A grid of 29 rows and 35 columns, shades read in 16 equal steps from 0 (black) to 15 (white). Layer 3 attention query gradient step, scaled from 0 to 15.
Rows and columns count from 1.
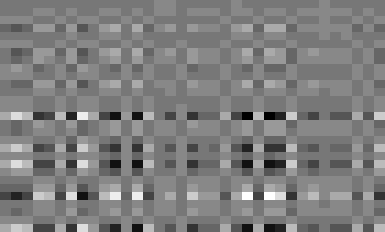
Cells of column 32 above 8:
1
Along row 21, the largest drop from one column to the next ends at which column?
25
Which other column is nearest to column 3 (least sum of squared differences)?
14
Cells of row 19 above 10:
4
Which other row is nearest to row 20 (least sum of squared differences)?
18
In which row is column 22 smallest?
15
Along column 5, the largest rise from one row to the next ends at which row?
16
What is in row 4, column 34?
8
